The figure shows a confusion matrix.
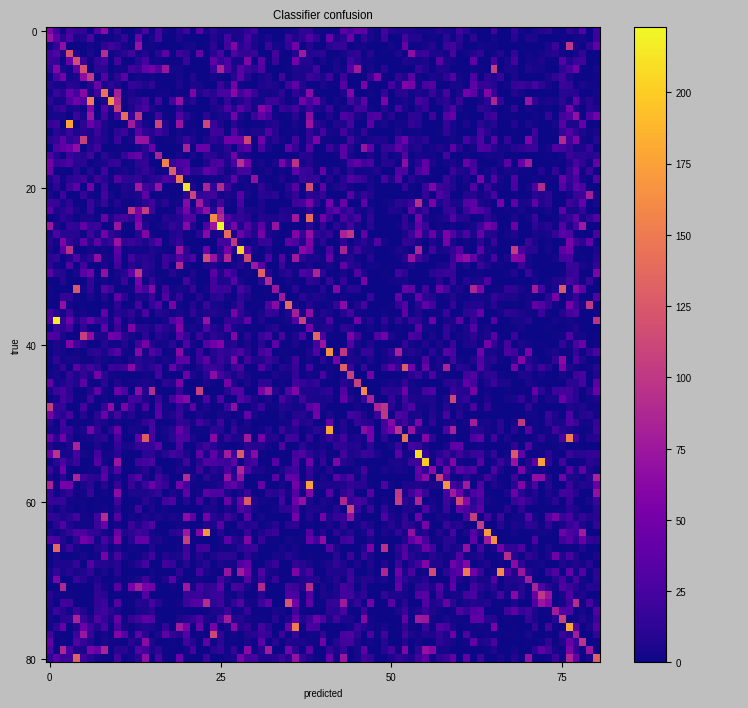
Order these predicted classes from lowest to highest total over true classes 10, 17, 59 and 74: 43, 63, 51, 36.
43, 63, 51, 36
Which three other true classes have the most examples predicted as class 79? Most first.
35, 21, 27
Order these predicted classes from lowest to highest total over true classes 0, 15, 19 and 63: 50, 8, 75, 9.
9, 50, 75, 8
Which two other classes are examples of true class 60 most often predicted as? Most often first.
29, 51
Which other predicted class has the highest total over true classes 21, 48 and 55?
72
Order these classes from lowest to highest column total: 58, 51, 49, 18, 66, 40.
66, 18, 40, 49, 51, 58
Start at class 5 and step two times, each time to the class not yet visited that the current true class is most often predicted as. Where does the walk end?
20
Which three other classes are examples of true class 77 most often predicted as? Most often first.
24, 5, 10
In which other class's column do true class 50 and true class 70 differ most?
69
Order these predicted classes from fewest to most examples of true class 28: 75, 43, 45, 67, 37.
67, 45, 75, 37, 43
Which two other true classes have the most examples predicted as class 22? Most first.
46, 64
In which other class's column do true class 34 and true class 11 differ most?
13
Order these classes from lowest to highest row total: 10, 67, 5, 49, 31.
67, 49, 10, 31, 5
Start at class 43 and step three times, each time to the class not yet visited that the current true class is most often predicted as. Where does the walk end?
36
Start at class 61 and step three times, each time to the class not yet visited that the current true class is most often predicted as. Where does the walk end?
38
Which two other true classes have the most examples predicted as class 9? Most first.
48, 39
